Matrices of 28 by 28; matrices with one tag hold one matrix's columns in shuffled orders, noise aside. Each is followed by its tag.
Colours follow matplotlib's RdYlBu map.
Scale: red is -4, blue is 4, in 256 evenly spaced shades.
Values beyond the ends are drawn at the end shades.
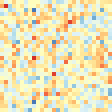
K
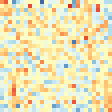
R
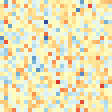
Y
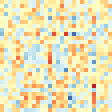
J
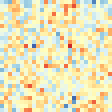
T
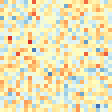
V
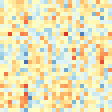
J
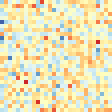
Y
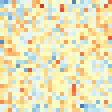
R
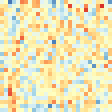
R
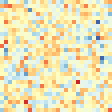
Y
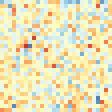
T
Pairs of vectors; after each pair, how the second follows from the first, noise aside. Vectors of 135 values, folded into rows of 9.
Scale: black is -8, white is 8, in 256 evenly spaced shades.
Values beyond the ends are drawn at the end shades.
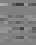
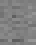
reversed, shrunk.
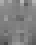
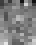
negated, scaled up.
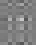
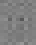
negated, shrunk.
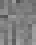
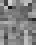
wrapped around, scaled up.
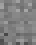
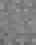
shrunk.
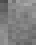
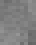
reversed, shrunk.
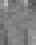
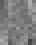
reversed, negated.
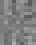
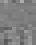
reversed, partly zeroed.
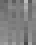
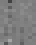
reversed, partly zeroed.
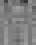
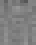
shrunk.
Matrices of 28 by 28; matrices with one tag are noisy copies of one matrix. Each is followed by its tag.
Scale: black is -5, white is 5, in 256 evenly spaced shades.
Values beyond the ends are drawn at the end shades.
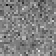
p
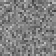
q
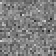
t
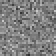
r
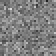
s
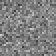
s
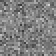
s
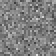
q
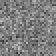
s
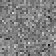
r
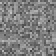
t
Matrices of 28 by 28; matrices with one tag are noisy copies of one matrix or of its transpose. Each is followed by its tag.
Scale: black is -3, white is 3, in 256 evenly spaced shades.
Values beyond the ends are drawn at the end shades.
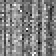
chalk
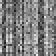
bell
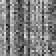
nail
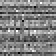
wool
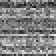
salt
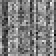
salt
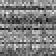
nail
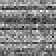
nail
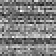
bell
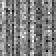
wool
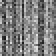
bell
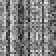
nail
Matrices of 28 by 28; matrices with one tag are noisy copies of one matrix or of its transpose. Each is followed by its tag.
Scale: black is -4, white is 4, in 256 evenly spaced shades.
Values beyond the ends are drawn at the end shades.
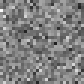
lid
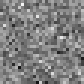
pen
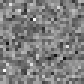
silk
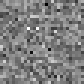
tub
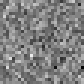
lid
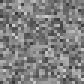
tub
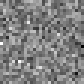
pen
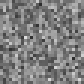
tub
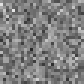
tub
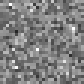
tub
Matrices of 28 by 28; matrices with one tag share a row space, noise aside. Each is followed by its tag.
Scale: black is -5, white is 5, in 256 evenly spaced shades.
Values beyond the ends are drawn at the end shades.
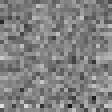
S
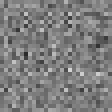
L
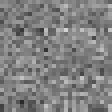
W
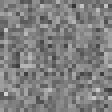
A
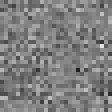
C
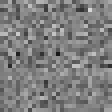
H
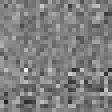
A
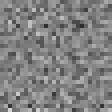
H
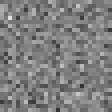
H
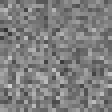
H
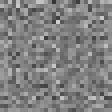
H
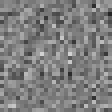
S
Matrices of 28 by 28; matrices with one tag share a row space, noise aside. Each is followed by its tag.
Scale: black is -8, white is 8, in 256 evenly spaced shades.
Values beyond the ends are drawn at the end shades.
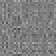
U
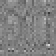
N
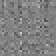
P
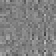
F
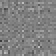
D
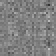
N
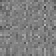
F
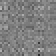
D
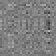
N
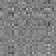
N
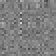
P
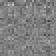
N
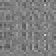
F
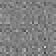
F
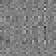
F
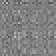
U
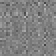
F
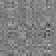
N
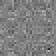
N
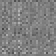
U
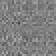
U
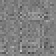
P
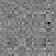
N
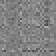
P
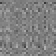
F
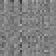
P
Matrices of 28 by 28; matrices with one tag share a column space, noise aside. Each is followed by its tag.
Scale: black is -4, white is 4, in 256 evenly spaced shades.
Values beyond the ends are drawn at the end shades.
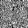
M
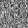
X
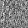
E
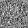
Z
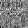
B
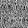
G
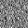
G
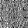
M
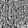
M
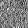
B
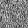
X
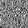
B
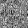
Z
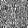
M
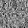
B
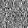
B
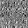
B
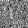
M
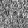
X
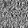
B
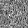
Z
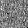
E
